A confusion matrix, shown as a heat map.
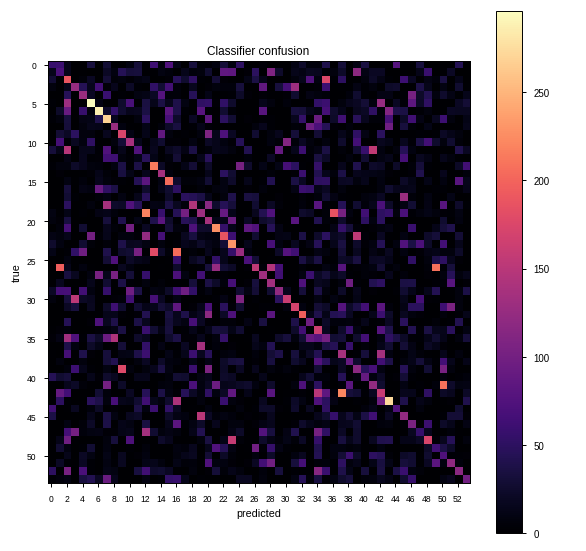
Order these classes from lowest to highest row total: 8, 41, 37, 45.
8, 45, 37, 41
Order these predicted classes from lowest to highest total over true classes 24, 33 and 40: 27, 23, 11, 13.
27, 23, 11, 13
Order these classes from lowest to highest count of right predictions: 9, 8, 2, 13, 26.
8, 26, 9, 2, 13
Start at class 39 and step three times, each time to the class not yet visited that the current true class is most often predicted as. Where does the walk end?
23
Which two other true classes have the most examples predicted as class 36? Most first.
19, 45
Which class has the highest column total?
34
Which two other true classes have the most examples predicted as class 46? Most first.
4, 5
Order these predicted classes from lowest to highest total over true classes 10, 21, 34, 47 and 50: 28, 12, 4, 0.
0, 4, 28, 12
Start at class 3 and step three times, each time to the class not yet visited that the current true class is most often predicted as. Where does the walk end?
28
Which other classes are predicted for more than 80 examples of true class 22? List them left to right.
5, 12, 39
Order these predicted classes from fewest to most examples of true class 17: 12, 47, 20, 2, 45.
47, 20, 2, 12, 45
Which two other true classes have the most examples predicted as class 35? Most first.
2, 42
